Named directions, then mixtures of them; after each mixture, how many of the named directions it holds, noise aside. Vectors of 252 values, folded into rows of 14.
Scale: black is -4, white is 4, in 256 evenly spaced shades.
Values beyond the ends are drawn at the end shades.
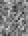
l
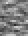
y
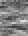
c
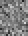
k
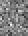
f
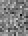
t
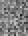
one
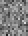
two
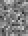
two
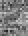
three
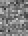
four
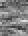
one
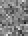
three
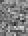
four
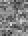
three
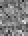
two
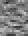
one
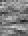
one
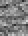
three
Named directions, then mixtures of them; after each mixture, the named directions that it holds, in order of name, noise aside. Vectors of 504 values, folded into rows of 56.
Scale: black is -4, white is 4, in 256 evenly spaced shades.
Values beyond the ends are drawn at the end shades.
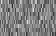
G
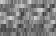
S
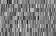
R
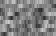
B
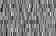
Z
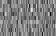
R, Z.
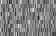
G, R.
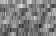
B, S.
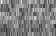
G, S, Z.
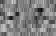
B, S.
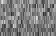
R, S, Z.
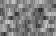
B.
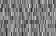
Z.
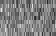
G, S, Z.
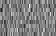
Z.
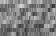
B, S.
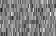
B, Z.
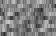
B.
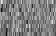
R, S, Z.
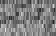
G, S.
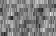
B, Z.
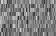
R, S.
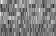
R, S.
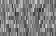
B, G.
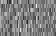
R.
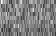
G, R, S.
